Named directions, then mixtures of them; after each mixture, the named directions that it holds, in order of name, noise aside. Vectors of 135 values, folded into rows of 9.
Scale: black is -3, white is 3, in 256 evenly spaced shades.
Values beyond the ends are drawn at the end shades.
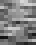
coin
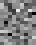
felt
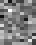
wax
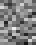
coin, felt, wax.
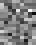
felt.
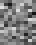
coin, felt, wax.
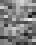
coin, felt.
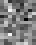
coin, felt, wax.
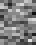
coin, felt, wax.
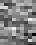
coin, felt, wax.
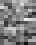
coin, felt.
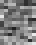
coin, wax.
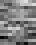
coin.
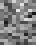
coin, felt.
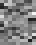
coin, felt, wax.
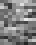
coin, felt.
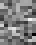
coin, felt, wax.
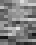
coin.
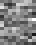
coin, felt, wax.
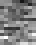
coin.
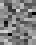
felt.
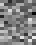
felt, wax.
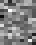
coin, wax.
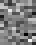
coin, felt, wax.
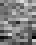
coin, felt, wax.
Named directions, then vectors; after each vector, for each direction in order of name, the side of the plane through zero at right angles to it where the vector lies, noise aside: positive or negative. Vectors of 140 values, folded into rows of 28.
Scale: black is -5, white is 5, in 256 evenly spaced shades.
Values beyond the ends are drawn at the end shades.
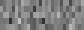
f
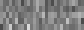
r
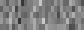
negative, positive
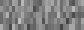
positive, negative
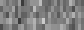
negative, positive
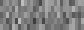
positive, negative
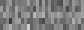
positive, positive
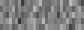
negative, positive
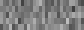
negative, positive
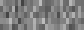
negative, positive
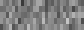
negative, positive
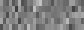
negative, positive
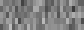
negative, positive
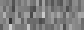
positive, positive
